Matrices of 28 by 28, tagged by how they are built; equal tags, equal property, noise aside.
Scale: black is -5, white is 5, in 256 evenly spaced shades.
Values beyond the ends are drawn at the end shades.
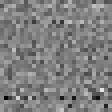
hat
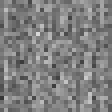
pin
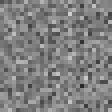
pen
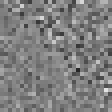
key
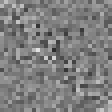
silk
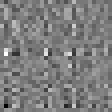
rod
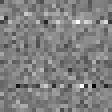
hat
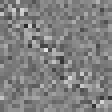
silk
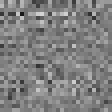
rod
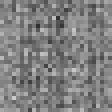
pin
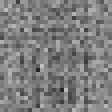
pin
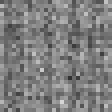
pin
